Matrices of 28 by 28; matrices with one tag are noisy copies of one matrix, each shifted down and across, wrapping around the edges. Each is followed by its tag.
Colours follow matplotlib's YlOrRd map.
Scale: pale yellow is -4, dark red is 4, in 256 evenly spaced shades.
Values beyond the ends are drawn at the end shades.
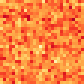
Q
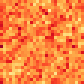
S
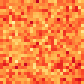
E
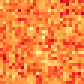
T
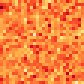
S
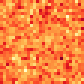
T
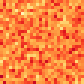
S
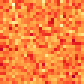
E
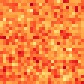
T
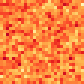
S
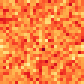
S
